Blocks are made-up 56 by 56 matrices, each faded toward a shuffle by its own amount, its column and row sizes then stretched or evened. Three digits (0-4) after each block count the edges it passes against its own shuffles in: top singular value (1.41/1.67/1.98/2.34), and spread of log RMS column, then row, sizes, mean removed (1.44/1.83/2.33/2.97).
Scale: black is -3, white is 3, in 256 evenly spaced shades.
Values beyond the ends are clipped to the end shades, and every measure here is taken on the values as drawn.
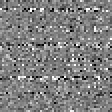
0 1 4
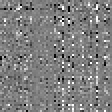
0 4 3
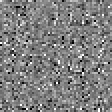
2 2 2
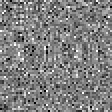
2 0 0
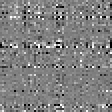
3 3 4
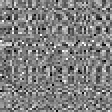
4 0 3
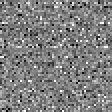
0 0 3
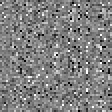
2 3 0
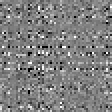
2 3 4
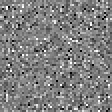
0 1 1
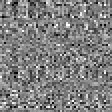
3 0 3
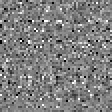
2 0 2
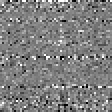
2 0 4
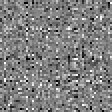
2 3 2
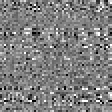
3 1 4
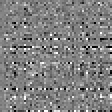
3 3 4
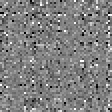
2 3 2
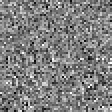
1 0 1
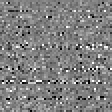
1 0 4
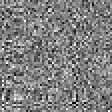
3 2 0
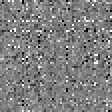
1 2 3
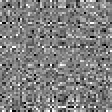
4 0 3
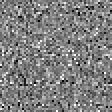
2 0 1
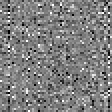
3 3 0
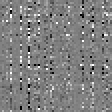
2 4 2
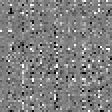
2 4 2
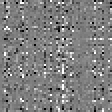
1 4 3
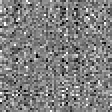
2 2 1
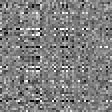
4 3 3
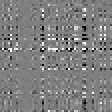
4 4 4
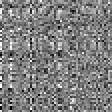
4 3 0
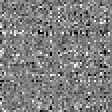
1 3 3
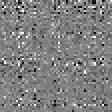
3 3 3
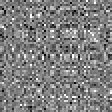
4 2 1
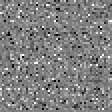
0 1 3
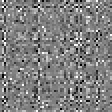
4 3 2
